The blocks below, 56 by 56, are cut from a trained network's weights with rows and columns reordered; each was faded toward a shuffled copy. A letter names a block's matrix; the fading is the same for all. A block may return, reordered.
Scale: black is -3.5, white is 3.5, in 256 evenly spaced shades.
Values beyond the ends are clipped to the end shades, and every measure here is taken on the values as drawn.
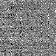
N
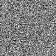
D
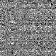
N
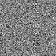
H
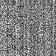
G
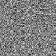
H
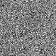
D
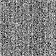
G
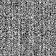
G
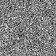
D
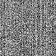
G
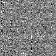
N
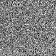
D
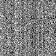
G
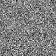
D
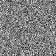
D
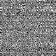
N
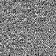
H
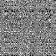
N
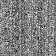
G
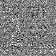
N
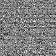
N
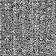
G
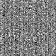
G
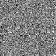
D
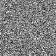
D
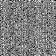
G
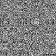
H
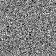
D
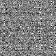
N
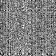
G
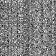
G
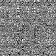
N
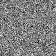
D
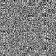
H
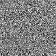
D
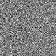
H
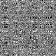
N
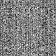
G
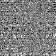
N
